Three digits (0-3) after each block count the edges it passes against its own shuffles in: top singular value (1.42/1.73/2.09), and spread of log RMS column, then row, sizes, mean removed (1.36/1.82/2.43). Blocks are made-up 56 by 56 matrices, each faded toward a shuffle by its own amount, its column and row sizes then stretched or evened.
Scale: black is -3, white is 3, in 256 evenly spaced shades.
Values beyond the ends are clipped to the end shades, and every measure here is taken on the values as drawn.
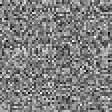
3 0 0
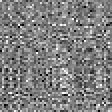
3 0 2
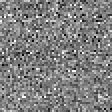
0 1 2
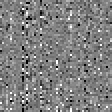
1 3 0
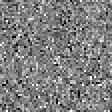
0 0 0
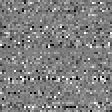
1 0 3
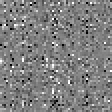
0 3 2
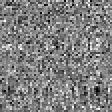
2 1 1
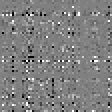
2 3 3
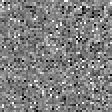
1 1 0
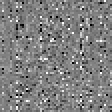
1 3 1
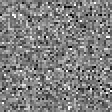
1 0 2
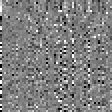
3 3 0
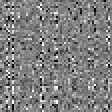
3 3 1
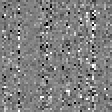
0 3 0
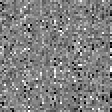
0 3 0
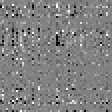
2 3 3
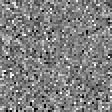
0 0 0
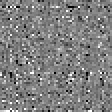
1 2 2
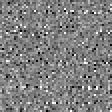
2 1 2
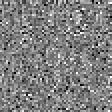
2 0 0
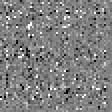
0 2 2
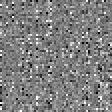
1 3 0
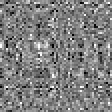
3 2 2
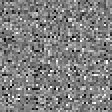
1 1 2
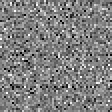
2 0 1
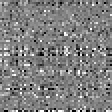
3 0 3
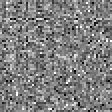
2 0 1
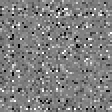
1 1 2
